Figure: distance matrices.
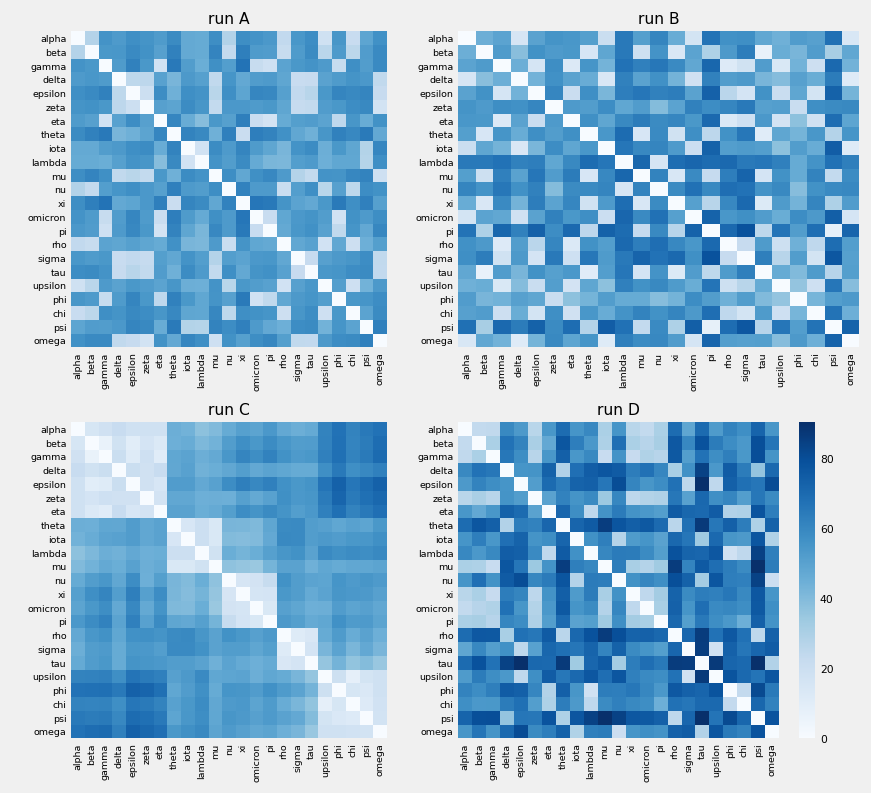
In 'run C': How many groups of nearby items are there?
5
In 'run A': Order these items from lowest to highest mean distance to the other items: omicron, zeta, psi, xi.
zeta, omicron, psi, xi
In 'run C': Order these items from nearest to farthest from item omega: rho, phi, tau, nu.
phi, tau, rho, nu
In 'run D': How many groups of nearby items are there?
5
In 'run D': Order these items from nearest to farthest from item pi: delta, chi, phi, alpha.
alpha, chi, phi, delta
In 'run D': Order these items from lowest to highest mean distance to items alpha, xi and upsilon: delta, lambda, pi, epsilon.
pi, epsilon, delta, lambda
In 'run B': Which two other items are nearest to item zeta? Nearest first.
phi, nu
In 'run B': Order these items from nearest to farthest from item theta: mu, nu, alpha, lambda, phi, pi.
mu, pi, phi, alpha, nu, lambda
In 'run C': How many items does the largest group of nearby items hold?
7
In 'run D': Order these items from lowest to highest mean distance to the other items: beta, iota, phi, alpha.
alpha, beta, iota, phi
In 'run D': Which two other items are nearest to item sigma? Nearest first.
upsilon, epsilon
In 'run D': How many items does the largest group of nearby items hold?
8
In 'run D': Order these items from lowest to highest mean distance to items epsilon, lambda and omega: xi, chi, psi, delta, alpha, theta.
chi, alpha, xi, delta, theta, psi
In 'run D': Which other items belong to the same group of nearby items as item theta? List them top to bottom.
delta, rho, psi
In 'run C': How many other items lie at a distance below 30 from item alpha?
6
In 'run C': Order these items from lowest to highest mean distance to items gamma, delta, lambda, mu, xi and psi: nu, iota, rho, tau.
iota, nu, tau, rho
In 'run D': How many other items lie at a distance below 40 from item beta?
7
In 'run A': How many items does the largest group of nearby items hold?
7
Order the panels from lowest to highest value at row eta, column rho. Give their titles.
run B, run A, run C, run D
